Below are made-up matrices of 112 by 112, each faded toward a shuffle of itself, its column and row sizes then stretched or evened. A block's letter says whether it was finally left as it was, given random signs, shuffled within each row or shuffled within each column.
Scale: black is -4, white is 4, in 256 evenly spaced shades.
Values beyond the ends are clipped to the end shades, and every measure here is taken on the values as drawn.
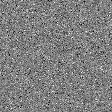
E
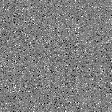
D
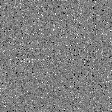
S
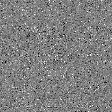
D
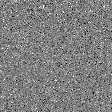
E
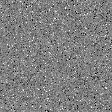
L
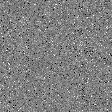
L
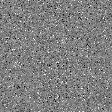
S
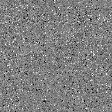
S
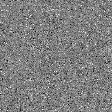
S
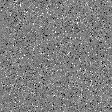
L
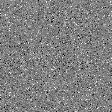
S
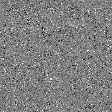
S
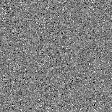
S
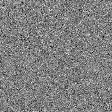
E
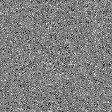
S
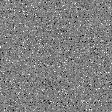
E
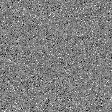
E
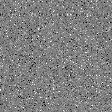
D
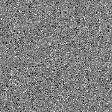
S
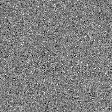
S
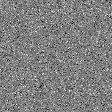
E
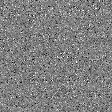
E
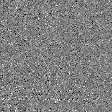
D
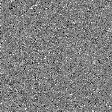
S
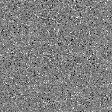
D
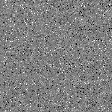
S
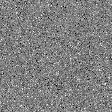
E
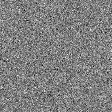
L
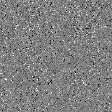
D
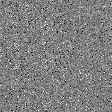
L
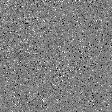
S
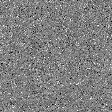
E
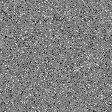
E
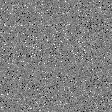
E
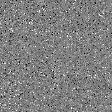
S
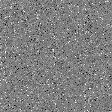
L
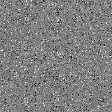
D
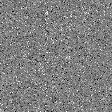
L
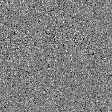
D
